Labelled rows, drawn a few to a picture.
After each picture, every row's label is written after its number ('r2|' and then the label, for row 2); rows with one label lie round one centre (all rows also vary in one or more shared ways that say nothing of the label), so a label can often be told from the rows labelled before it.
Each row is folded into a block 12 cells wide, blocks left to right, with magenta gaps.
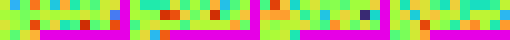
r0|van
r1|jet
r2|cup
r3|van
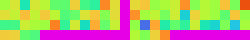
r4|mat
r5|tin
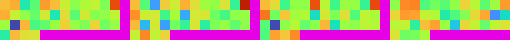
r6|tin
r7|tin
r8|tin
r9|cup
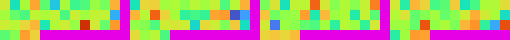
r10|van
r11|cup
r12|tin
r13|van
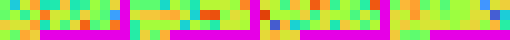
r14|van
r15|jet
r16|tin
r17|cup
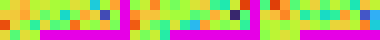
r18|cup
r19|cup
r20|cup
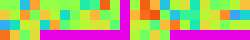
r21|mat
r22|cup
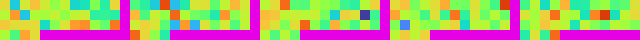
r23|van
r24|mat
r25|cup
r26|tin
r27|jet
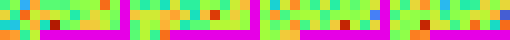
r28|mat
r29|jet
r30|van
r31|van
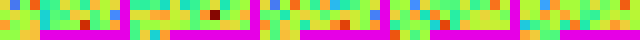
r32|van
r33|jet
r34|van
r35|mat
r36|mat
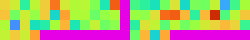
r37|tin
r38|jet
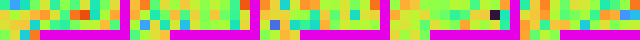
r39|jet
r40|tin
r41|tin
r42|cup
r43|cup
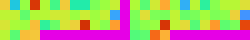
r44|van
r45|van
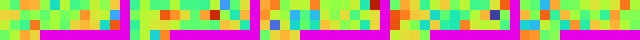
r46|van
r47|jet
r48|tin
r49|cup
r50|mat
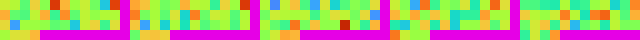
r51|tin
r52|tin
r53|van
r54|mat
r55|jet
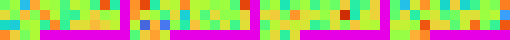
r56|mat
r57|tin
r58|jet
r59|van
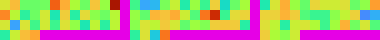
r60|tin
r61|jet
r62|cup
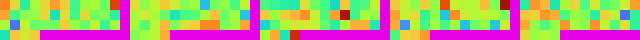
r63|tin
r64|van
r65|jet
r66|tin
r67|cup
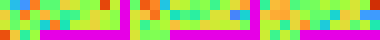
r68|mat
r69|cup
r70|cup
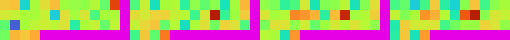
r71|tin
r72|jet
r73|jet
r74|jet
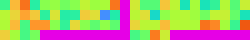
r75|cup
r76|van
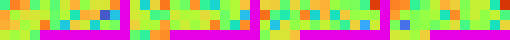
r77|cup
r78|van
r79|tin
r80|tin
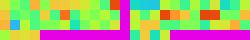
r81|tin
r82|jet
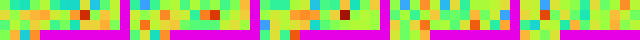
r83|jet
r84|jet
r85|jet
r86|van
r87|mat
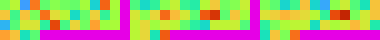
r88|mat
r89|jet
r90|jet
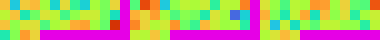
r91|van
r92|cup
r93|tin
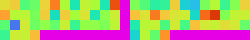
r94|tin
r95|jet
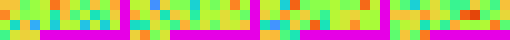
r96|tin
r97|mat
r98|mat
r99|jet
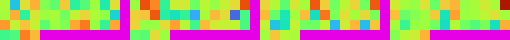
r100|van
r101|cup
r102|tin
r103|tin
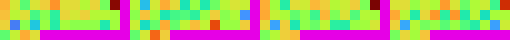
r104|tin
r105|van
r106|tin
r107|tin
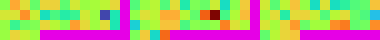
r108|cup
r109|jet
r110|van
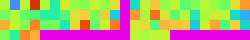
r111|van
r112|cup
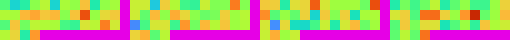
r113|jet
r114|mat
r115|tin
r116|jet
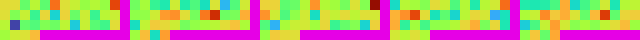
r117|tin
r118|jet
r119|tin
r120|cup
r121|jet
